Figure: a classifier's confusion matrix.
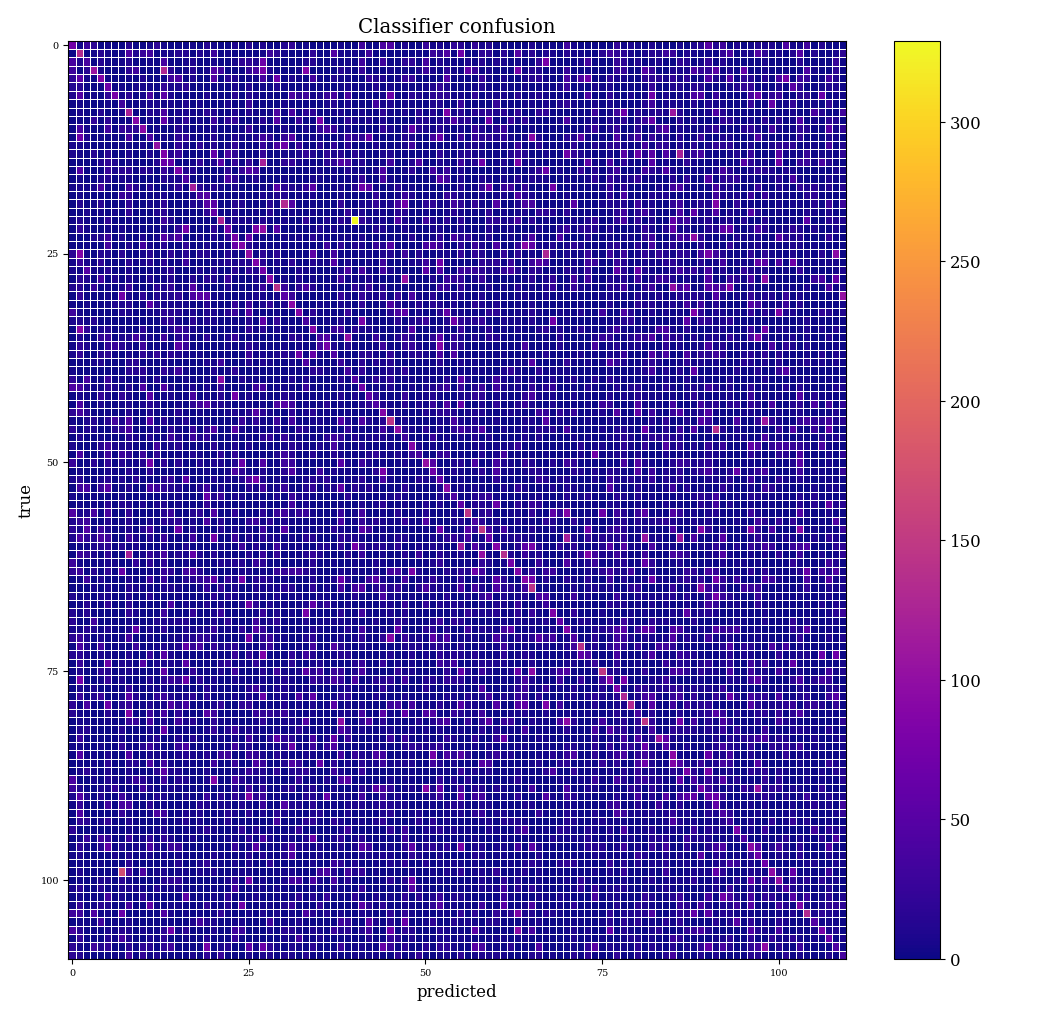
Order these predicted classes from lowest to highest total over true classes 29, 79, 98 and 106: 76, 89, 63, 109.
109, 89, 76, 63
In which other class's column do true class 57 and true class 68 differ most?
33
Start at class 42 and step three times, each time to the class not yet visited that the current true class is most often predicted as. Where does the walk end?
20
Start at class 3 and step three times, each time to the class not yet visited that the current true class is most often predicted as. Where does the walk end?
85
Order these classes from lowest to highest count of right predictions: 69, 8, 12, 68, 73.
73, 69, 68, 12, 8
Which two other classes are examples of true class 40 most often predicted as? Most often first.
21, 55
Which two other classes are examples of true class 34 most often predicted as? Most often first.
1, 98
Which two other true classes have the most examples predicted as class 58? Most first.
61, 14
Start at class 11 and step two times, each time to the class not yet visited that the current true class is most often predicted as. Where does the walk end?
89
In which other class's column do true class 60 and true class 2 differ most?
55
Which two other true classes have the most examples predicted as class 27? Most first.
14, 22
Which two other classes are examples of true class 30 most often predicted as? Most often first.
109, 7
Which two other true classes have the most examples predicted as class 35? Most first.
9, 86
